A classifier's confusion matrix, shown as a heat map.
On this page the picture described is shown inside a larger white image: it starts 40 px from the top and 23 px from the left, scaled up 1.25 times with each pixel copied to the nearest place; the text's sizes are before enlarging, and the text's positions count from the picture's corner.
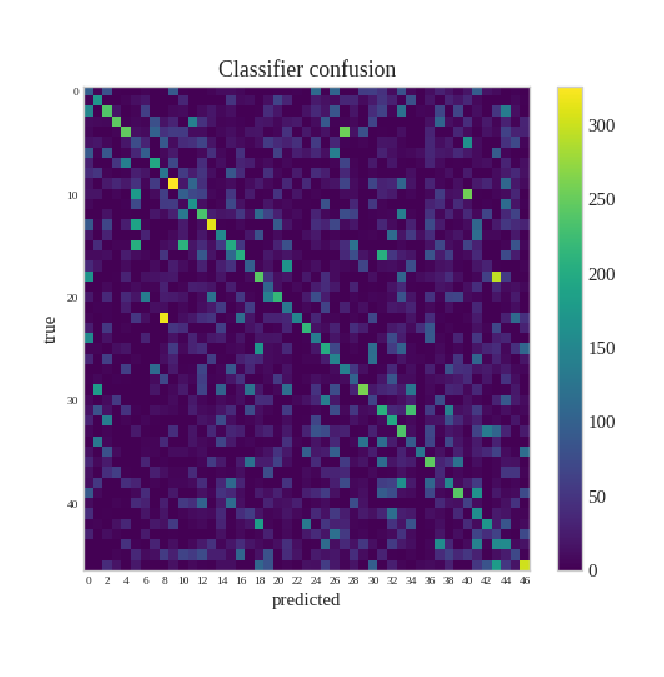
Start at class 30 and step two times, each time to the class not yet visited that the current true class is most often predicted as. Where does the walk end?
18
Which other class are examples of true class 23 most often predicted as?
36
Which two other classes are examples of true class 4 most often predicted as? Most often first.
27, 7
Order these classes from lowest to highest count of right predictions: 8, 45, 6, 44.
45, 6, 8, 44
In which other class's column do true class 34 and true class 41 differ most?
1
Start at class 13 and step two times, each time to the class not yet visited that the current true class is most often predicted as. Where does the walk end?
40
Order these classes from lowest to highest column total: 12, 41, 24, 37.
37, 24, 12, 41
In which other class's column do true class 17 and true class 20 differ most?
21
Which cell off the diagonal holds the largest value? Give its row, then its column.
22, 8
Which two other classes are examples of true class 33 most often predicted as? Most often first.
42, 43
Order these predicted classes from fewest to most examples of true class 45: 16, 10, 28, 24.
24, 28, 10, 16
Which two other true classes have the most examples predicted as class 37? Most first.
44, 3
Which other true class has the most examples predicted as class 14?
29
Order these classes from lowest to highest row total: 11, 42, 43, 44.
43, 11, 42, 44
